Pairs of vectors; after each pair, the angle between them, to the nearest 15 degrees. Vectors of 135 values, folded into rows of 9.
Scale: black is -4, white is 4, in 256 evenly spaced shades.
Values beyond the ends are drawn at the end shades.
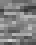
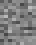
120 degrees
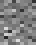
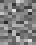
60 degrees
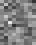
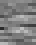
90 degrees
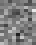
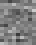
30 degrees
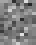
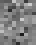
165 degrees
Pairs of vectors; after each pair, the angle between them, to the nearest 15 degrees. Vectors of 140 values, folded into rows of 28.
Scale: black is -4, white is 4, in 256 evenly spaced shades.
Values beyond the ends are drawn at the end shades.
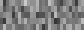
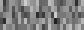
15 degrees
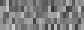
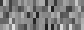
45 degrees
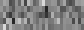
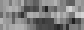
75 degrees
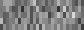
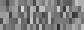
150 degrees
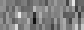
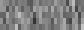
30 degrees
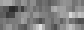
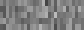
75 degrees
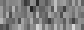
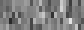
105 degrees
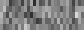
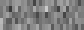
75 degrees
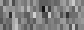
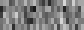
75 degrees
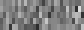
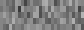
135 degrees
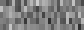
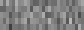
135 degrees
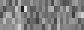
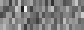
30 degrees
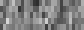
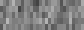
15 degrees
